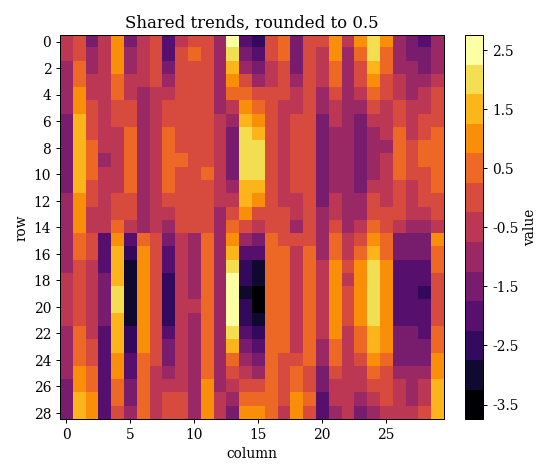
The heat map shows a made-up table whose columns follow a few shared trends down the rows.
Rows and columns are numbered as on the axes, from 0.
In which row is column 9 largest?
9
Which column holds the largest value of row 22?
13
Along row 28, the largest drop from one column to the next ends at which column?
3
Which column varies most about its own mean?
15
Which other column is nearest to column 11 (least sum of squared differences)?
16
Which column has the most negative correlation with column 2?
20
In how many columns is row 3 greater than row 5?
10
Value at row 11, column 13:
-1
